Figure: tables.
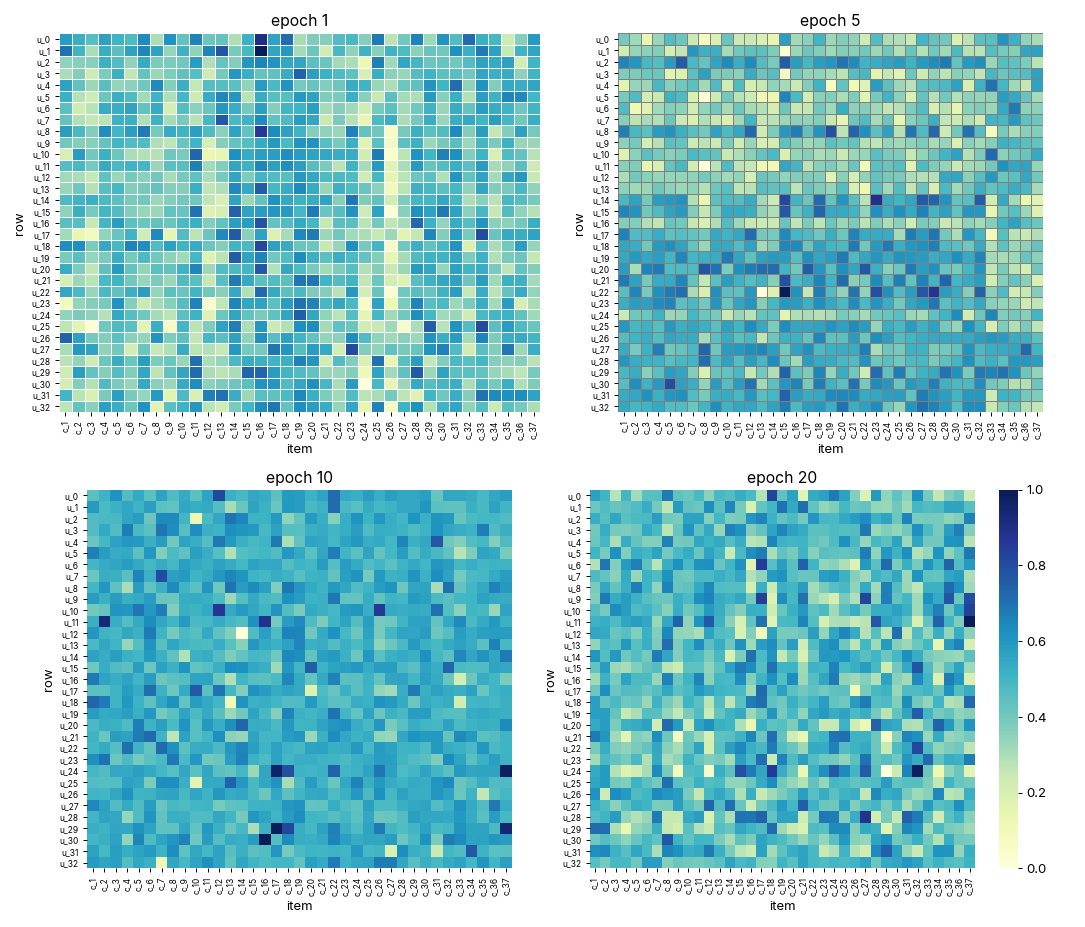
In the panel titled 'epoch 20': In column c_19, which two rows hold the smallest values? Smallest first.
u_14, u_29
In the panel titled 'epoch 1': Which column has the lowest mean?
c_26
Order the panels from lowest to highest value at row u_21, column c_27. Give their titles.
epoch 1, epoch 10, epoch 20, epoch 5
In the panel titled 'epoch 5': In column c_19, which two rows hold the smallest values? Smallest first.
u_4, u_12
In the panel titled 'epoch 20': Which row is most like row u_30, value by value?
u_25
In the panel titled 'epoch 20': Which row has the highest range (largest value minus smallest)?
u_24
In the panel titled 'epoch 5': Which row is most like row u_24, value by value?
u_10
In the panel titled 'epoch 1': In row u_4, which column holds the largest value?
c_31
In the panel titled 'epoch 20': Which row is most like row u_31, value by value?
u_20
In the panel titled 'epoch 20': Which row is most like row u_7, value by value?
u_4
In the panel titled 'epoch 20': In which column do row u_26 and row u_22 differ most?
c_32
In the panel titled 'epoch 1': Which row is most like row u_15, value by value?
u_10
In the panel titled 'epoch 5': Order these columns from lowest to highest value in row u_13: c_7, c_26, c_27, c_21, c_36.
c_21, c_26, c_7, c_27, c_36
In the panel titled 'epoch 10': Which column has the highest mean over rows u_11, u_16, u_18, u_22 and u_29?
c_2
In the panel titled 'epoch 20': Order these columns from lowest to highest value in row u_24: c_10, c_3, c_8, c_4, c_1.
c_4, c_3, c_8, c_10, c_1
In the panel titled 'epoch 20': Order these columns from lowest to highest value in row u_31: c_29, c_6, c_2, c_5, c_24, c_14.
c_24, c_14, c_6, c_5, c_2, c_29
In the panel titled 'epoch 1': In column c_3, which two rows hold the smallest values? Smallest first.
u_25, u_17
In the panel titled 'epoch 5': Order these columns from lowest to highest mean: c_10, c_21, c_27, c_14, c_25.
c_14, c_25, c_10, c_21, c_27
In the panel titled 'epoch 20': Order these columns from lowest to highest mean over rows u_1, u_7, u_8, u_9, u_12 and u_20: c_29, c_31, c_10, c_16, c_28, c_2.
c_16, c_31, c_10, c_28, c_29, c_2
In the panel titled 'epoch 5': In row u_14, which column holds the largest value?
c_23
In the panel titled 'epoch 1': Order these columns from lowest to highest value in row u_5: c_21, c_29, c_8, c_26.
c_21, c_26, c_8, c_29
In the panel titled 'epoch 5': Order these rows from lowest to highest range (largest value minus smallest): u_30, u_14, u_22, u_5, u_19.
u_19, u_30, u_5, u_14, u_22
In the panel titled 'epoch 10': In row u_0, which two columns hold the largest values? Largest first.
c_12, c_22
